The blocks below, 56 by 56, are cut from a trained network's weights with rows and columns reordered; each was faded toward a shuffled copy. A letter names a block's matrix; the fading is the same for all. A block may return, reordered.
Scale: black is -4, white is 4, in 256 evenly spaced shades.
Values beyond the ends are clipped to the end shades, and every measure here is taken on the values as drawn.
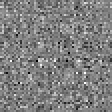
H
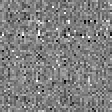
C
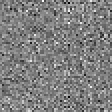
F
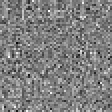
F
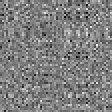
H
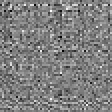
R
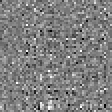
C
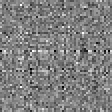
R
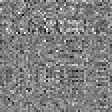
H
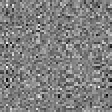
H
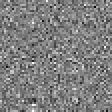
F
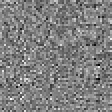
F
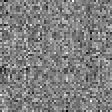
F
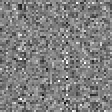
H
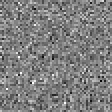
F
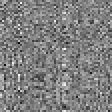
F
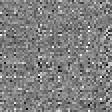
C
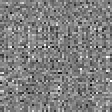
R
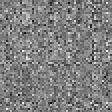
H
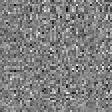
H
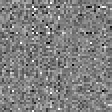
C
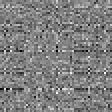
R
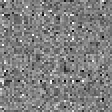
C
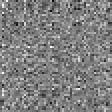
H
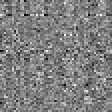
R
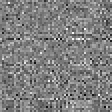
R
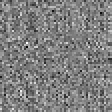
F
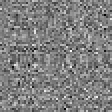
F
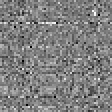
R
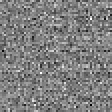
F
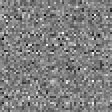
H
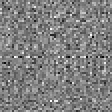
R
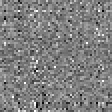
C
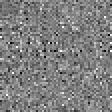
C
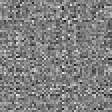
H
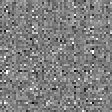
C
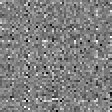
C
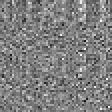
F
